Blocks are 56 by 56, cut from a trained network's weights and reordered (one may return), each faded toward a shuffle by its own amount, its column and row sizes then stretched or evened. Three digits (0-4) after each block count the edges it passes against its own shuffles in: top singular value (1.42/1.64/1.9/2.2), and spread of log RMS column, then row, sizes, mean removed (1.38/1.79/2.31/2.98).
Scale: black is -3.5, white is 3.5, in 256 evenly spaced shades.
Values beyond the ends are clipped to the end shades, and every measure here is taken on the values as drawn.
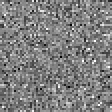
1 0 0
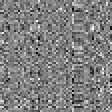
4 3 1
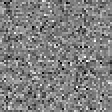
1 1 1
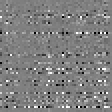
2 3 4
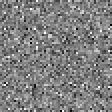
0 0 1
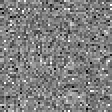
1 0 0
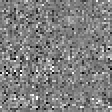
2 2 2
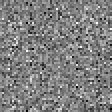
0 2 1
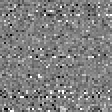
0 0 3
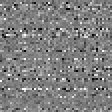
3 1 4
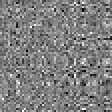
4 2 2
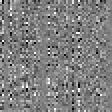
3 4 1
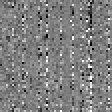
1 4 0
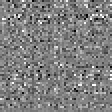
1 1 4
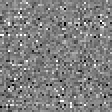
0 1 2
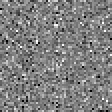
0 1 0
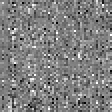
1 4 1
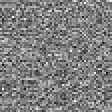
3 0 0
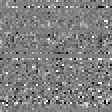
0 1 4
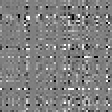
4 4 4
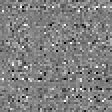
0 2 3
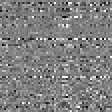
2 1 4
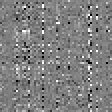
2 4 1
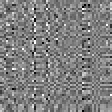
4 3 0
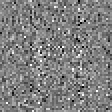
1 2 0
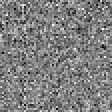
1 1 0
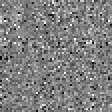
0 1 0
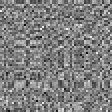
4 0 1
